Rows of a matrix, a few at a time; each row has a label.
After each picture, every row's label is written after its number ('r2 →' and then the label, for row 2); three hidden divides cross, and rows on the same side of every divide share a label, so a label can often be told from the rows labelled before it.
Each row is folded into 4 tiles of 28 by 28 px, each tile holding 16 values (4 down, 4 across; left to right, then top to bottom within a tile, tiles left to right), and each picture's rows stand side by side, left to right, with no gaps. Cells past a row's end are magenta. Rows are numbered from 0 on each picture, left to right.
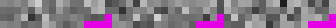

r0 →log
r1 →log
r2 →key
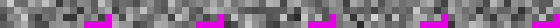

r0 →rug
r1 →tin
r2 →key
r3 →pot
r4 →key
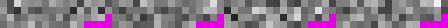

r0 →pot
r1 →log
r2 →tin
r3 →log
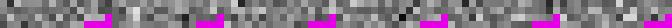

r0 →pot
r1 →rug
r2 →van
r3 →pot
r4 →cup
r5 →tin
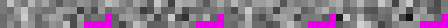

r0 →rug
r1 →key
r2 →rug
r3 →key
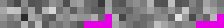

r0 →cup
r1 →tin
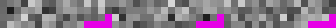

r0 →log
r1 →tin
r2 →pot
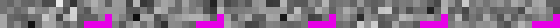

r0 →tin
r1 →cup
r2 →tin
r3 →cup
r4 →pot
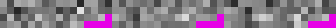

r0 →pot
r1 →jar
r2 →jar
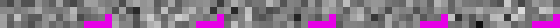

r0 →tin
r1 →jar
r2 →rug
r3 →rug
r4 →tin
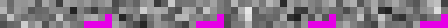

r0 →key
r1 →tin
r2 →rug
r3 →log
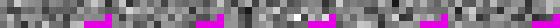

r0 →pot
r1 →van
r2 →jar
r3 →key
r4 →rug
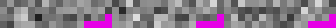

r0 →rug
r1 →log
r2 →pot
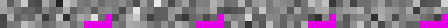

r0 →key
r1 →rug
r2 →log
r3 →van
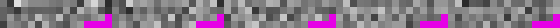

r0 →pot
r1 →pot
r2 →key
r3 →van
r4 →van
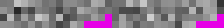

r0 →pot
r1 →pot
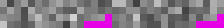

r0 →jar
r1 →rug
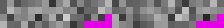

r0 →van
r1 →tin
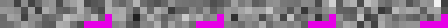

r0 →cup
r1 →jar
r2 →van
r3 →log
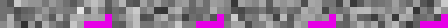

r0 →pot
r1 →rug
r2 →pot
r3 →van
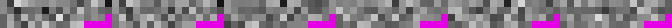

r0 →pot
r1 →pot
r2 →key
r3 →key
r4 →key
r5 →pot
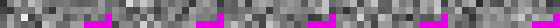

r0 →log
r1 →pot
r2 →log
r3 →log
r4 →jar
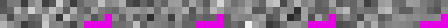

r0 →tin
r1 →van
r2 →key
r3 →cup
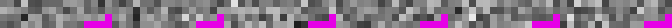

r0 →cup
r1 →jar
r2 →van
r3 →tin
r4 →log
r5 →pot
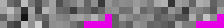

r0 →cup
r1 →key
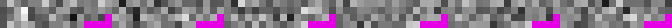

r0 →rug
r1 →jar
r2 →pot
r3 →pot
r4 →key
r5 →jar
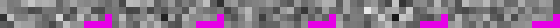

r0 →key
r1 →pot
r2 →rug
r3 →tin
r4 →pot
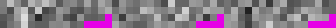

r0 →rug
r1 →tin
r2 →jar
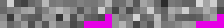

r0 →van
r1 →log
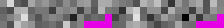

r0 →rug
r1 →rug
